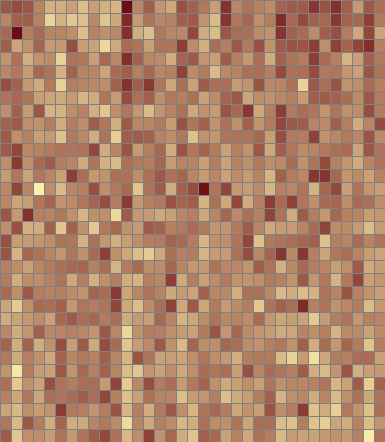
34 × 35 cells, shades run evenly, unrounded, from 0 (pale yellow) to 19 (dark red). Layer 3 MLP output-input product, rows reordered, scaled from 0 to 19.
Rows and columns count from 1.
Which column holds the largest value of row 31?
10
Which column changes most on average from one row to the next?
28
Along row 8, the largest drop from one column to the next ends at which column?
23
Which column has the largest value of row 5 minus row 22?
12
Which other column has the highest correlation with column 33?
16
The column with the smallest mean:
13
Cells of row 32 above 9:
16
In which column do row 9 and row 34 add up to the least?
18
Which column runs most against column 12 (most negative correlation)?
6
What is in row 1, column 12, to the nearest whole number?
19
